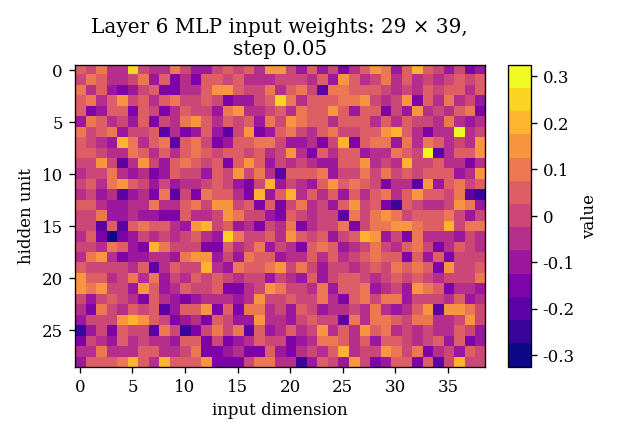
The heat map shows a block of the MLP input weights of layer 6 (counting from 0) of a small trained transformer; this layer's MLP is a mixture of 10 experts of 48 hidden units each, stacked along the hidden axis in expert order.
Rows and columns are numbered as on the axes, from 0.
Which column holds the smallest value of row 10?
19
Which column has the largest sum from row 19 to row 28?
17
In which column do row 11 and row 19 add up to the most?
18
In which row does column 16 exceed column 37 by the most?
9
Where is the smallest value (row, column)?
16, 3
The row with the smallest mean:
26
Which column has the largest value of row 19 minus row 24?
12
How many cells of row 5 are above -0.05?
25
